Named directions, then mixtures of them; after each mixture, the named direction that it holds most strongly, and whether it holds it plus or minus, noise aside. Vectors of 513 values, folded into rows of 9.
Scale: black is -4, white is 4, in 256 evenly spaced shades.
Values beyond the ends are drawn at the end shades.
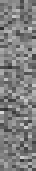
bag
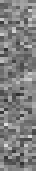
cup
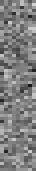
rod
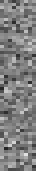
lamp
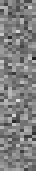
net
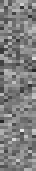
rod, plus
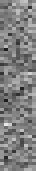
cup, plus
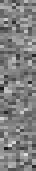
lamp, plus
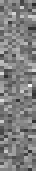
rod, minus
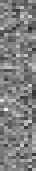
bag, minus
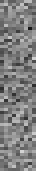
net, minus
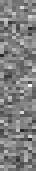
rod, minus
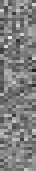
net, minus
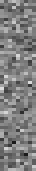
lamp, minus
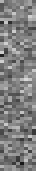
cup, plus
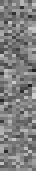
rod, plus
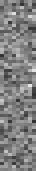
rod, minus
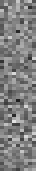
net, minus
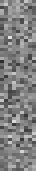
net, minus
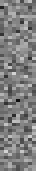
net, minus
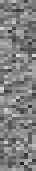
lamp, minus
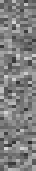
lamp, minus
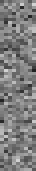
rod, plus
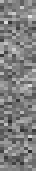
rod, minus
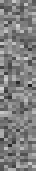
lamp, minus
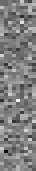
rod, plus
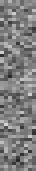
cup, plus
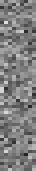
lamp, minus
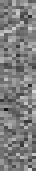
bag, plus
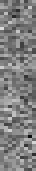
bag, minus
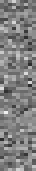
lamp, minus
